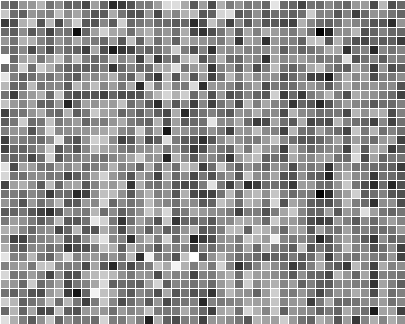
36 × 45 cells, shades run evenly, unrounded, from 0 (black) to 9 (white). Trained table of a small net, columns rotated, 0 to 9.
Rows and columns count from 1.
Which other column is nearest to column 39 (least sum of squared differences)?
34
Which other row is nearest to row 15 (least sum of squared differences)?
18
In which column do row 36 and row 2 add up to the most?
1
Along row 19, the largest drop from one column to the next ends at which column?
2
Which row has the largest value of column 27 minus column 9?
33
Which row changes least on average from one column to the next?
24
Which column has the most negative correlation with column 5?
39
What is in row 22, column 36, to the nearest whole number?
0
